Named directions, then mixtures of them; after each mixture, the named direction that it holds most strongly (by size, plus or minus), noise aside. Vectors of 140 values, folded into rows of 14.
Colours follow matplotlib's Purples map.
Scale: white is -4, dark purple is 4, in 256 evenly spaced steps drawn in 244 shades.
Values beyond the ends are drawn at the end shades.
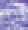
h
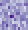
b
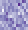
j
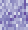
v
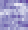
h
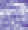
h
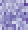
v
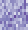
v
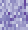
v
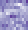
h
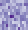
b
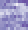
h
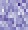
j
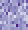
v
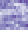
h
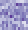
b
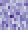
b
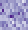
j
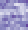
h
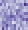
b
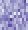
v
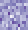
b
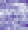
h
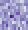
b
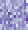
v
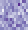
j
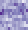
h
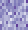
v
